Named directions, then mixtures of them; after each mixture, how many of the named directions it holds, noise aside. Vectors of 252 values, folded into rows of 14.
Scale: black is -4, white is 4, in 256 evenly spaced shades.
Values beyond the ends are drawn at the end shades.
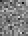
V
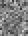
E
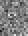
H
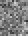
two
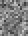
one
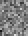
three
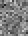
one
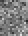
three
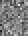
three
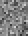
two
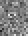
one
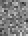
three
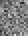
two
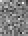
one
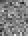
two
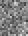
two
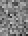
two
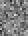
two
